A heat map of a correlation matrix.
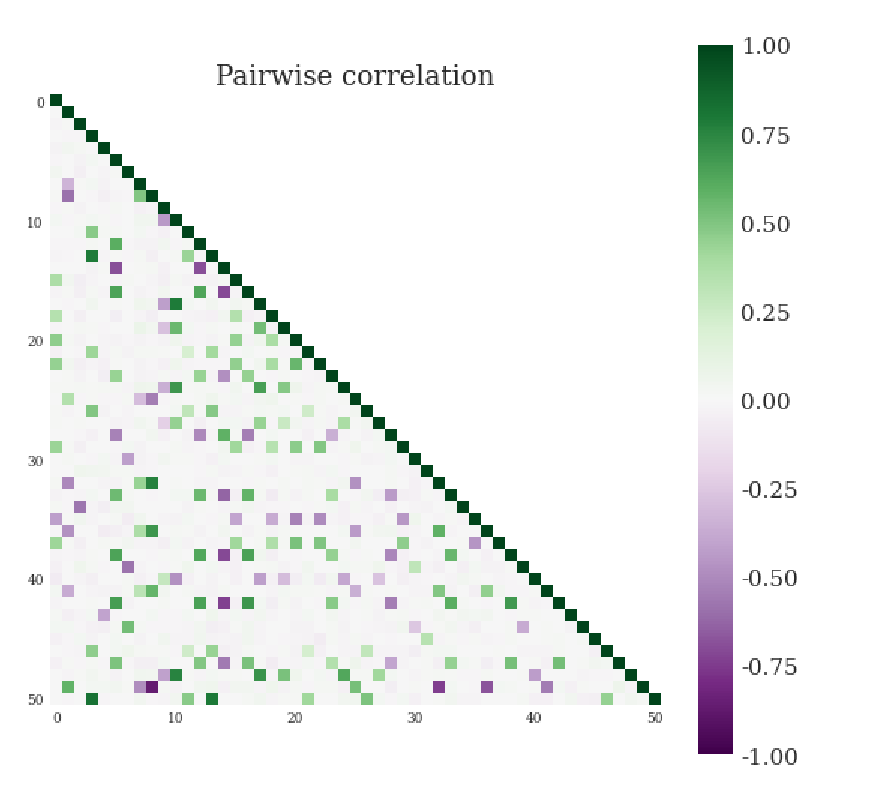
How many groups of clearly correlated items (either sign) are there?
9
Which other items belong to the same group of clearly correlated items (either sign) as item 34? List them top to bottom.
2
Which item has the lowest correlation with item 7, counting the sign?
49
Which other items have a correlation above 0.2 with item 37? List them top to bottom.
0, 15, 18, 20, 22, 29
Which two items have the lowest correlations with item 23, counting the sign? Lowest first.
14, 28
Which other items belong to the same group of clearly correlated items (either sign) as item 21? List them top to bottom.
3, 11, 13, 26, 46, 50
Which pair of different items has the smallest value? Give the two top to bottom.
8, 49
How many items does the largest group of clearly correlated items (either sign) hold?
10
